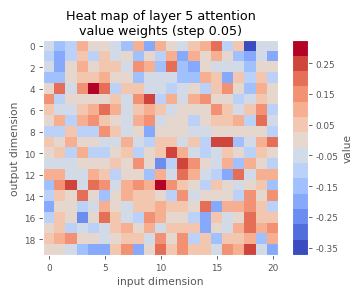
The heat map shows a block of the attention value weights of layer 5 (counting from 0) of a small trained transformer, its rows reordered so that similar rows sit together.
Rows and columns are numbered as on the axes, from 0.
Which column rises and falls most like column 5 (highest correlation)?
4
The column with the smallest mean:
0
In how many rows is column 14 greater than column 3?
7
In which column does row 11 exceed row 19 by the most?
8
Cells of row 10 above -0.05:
13
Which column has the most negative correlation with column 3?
18
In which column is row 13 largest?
10
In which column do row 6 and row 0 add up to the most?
15
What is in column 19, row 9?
0.1
